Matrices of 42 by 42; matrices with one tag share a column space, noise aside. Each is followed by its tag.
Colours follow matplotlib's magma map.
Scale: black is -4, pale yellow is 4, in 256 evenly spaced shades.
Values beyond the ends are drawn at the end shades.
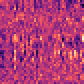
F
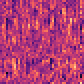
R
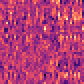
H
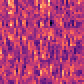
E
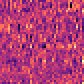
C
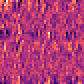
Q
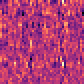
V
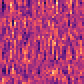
E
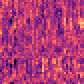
R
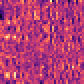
H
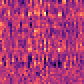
V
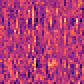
R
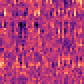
V
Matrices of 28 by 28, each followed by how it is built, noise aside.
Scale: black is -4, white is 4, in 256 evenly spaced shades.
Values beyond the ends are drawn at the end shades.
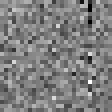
uneven columns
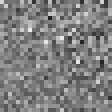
upper triangular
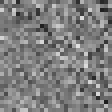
upper triangular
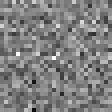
repeating columns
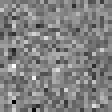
uneven columns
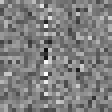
uneven columns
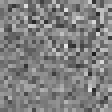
upper triangular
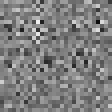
low rank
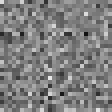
low rank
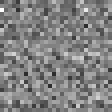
repeating columns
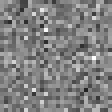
uneven columns
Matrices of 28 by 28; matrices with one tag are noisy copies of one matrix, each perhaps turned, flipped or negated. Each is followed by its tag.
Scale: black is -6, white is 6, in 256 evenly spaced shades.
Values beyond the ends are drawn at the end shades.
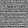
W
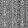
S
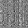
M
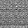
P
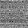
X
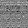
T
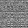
W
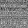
S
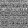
S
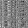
S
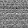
M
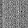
P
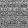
S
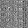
T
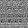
T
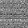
M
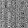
S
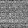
X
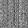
M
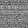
T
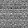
M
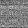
X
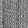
P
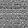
M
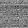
X
